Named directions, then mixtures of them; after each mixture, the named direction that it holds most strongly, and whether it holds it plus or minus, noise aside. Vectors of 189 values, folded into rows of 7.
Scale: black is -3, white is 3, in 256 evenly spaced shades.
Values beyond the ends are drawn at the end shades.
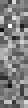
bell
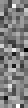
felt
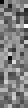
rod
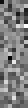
rod, plus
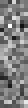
bell, plus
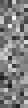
bell, plus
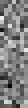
bell, plus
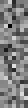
bell, minus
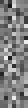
rod, plus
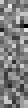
rod, minus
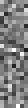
felt, plus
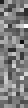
rod, plus
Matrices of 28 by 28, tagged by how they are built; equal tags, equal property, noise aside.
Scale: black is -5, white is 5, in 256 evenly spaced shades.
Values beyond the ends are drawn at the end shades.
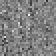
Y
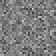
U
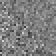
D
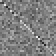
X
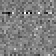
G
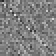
X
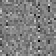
Y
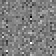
Y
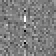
Y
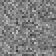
U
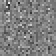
Y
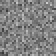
U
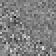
D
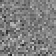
D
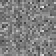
U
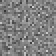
U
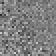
D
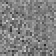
D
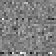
G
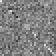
X
